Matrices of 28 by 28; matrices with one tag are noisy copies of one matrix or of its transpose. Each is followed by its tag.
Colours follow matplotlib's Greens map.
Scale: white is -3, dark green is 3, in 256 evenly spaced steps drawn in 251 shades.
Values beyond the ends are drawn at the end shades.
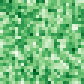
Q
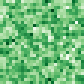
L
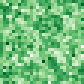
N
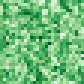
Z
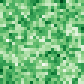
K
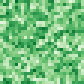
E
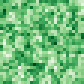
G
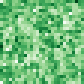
N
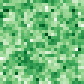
G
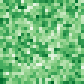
N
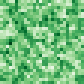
L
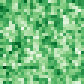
N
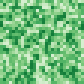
E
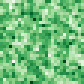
Z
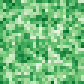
N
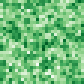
Z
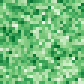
K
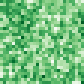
Q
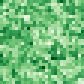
K
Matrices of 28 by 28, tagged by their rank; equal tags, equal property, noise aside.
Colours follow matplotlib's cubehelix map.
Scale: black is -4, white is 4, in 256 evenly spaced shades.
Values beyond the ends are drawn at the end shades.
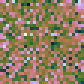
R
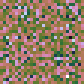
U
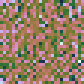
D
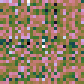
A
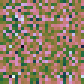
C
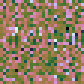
U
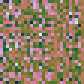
D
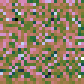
C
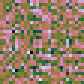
D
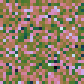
U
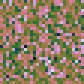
C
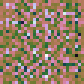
D
